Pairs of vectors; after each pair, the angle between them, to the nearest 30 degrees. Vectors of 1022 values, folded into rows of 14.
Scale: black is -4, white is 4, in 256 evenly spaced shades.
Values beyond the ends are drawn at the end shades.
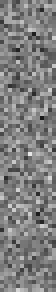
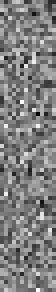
90 degrees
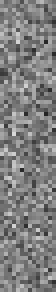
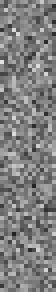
60 degrees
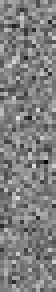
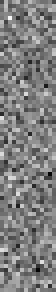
90 degrees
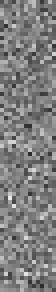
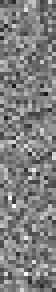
30 degrees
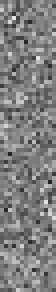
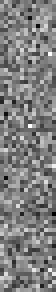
90 degrees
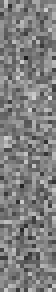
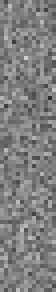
150 degrees
